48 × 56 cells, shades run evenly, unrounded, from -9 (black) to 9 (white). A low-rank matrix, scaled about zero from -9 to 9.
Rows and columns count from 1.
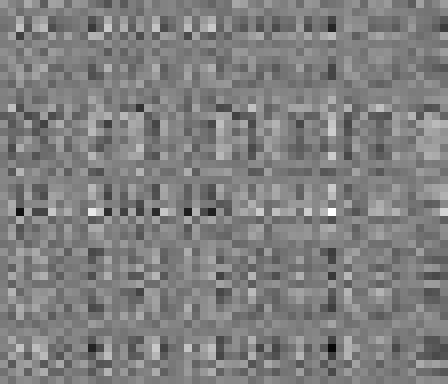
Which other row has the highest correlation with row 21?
29
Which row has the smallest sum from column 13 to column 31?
27
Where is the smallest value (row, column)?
44, 42
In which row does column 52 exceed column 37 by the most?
15
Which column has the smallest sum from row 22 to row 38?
18
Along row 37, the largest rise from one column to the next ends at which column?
19
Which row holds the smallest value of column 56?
4
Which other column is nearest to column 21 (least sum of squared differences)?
35
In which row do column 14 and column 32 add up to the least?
16
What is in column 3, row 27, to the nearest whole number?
-8
